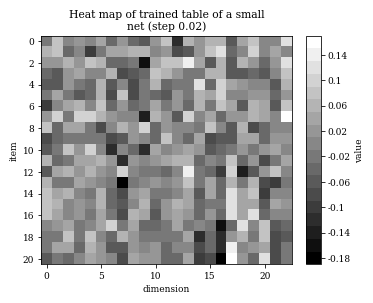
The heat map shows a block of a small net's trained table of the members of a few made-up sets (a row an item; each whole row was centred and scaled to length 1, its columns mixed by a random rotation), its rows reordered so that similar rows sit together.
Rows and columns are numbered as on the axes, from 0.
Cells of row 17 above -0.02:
12
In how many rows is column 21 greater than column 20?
11
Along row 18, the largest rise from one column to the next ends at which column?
17
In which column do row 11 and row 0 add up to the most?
22
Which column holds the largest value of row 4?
14
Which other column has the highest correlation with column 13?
4
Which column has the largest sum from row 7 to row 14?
13
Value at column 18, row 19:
0
